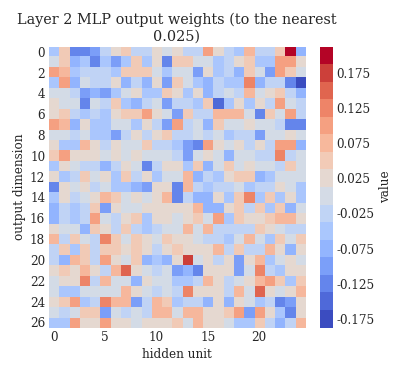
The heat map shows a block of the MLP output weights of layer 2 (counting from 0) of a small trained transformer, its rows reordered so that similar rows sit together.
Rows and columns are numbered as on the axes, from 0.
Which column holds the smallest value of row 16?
0
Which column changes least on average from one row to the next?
10
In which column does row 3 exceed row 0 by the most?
3
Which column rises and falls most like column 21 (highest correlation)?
16
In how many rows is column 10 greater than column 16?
10
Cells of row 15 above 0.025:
5
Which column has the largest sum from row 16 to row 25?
20
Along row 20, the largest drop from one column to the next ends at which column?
14
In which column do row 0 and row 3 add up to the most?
19
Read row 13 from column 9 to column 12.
-0.1 0.025 0.025 -0.125
